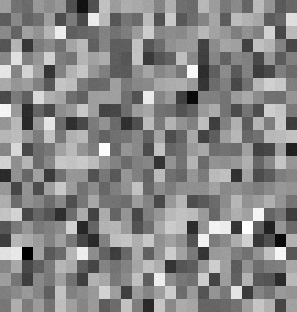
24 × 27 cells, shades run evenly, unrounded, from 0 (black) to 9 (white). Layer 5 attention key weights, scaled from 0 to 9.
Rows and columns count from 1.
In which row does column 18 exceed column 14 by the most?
24
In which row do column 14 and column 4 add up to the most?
8
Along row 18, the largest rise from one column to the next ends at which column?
23
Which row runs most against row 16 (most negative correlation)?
14
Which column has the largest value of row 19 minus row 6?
19
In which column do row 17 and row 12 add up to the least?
27
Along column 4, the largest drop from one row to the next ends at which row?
9
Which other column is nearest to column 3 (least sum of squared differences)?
11
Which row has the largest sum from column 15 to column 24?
17
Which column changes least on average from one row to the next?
21
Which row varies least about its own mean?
15
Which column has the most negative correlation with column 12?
26
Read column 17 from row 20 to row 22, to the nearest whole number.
6 3 4
